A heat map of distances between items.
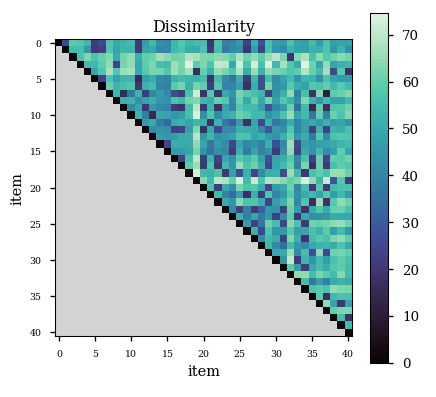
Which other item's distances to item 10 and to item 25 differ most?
13
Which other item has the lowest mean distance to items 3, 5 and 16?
11
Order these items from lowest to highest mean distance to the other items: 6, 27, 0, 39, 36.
0, 6, 27, 36, 39
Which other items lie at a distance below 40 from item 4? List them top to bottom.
19, 38, 40
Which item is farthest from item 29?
3
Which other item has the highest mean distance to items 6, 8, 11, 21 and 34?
19
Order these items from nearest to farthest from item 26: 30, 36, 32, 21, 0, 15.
21, 0, 15, 30, 36, 32
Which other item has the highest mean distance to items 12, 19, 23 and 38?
2
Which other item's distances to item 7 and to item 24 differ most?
37
